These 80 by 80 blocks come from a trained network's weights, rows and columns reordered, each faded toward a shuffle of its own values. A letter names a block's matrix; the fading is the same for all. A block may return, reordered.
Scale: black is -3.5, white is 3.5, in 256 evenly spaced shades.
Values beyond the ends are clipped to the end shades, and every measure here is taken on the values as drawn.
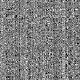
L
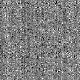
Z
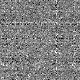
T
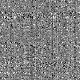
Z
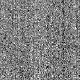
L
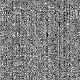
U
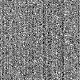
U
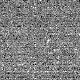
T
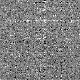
T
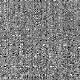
Z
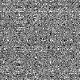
T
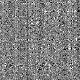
Z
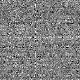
T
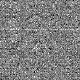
T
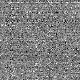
T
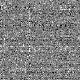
T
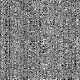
U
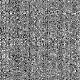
U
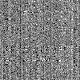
L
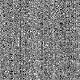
L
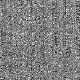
Z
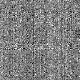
L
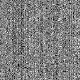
L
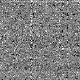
T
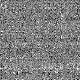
T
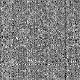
L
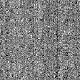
L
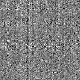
L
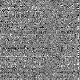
T
